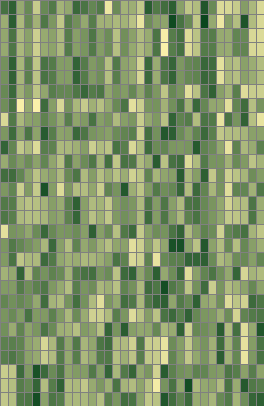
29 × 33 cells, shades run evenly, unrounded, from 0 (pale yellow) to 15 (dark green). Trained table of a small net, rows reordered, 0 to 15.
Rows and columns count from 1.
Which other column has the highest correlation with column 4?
22
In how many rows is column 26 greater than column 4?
25
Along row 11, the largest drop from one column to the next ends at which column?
17
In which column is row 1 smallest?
14
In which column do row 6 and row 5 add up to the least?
28
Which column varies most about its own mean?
21
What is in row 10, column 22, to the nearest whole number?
13
